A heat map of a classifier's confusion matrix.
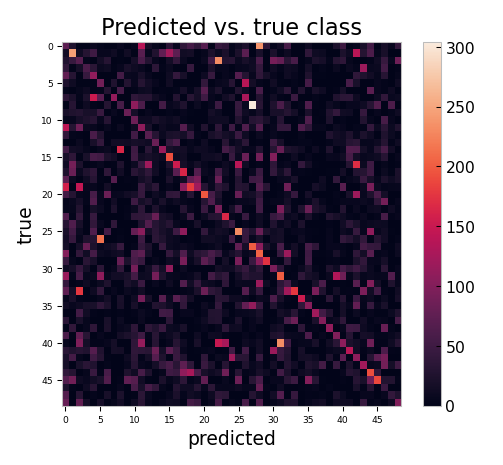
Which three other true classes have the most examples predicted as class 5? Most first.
26, 31, 7
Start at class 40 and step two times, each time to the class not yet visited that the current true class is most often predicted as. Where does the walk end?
39
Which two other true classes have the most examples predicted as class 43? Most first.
3, 33
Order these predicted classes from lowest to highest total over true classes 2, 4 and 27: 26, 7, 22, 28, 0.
7, 26, 0, 28, 22
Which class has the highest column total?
28
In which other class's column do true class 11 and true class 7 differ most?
4
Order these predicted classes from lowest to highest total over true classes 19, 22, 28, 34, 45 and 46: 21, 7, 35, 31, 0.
7, 21, 31, 35, 0
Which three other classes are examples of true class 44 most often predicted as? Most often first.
18, 17, 23
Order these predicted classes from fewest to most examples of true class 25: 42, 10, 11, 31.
31, 42, 10, 11
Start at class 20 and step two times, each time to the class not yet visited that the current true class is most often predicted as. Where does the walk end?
24
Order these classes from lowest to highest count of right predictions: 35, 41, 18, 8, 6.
6, 8, 18, 35, 41
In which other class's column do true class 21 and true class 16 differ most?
42
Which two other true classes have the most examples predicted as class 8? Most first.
14, 29
